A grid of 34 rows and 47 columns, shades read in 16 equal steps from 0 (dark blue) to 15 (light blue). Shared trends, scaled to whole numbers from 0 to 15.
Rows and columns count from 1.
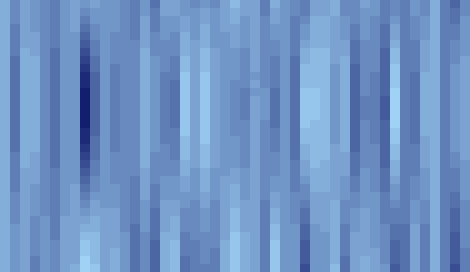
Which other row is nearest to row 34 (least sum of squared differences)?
33
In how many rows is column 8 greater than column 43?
15
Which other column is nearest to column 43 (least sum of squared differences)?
35
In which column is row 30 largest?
24
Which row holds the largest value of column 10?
34
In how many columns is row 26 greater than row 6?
18
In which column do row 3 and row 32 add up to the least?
46
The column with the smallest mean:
9
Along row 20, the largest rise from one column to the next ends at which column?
40
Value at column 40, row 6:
12
